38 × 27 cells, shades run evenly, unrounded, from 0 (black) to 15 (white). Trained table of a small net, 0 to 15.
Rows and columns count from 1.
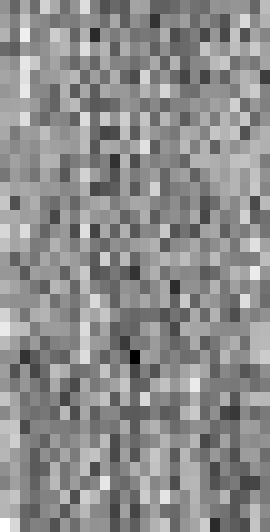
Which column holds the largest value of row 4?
9
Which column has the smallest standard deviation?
4
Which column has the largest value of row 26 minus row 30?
23
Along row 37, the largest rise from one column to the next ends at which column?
13
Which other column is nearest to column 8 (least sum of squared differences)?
5
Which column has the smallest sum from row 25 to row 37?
14
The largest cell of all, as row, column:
38, 1
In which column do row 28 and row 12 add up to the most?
20
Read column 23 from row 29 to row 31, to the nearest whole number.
10 4 7
